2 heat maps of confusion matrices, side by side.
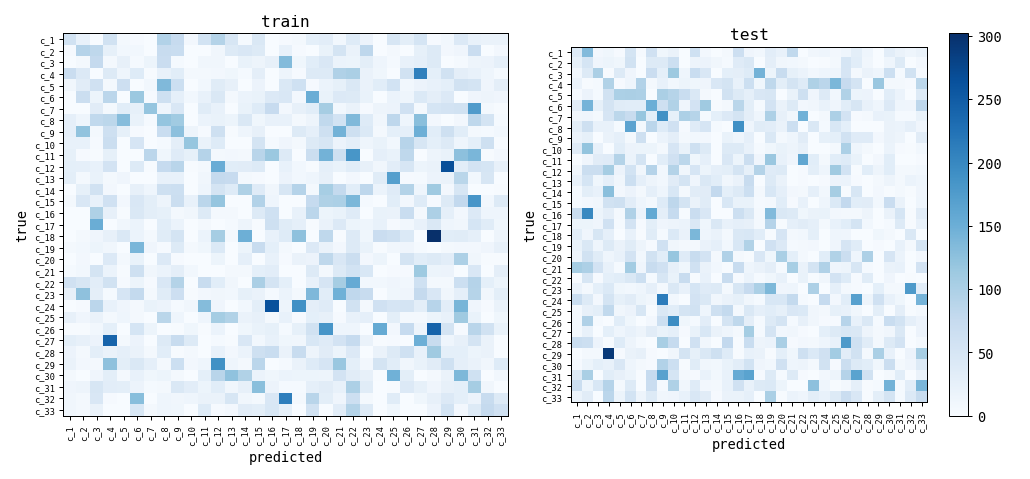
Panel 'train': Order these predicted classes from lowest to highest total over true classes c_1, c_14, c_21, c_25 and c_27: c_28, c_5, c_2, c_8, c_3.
c_5, c_2, c_3, c_28, c_8
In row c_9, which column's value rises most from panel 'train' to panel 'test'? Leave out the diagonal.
c_7
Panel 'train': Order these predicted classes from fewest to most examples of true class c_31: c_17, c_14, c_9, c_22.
c_17, c_14, c_9, c_22
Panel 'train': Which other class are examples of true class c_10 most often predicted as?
c_26
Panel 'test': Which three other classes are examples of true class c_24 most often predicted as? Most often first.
c_9, c_27, c_33
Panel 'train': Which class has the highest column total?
c_22
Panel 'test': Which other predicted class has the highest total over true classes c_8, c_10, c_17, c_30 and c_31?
c_16
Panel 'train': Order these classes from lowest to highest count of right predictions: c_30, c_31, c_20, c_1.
c_1, c_20, c_31, c_30
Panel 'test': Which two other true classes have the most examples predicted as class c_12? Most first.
c_18, c_7
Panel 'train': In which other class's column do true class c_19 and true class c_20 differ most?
c_6
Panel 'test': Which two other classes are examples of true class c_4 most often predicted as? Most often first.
c_25, c_29
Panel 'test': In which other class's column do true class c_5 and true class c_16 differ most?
c_2
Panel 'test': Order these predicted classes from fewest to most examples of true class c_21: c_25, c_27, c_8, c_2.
c_25, c_27, c_8, c_2
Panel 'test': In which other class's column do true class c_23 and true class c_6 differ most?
c_32
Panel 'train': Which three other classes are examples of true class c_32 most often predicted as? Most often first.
c_17, c_6, c_19
